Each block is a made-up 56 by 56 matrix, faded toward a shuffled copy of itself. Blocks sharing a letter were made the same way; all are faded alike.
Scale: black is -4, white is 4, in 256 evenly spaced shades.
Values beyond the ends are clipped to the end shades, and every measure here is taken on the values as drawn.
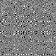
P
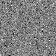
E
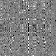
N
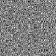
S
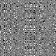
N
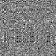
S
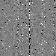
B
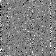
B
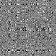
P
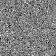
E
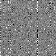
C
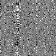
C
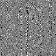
C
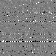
P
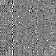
N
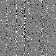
B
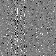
B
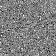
E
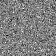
E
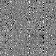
C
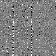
C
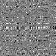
P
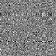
S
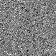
E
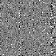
C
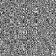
S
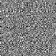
S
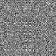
S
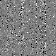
B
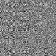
S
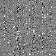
B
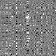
N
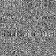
S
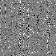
B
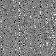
B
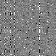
N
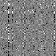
N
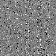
B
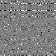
P
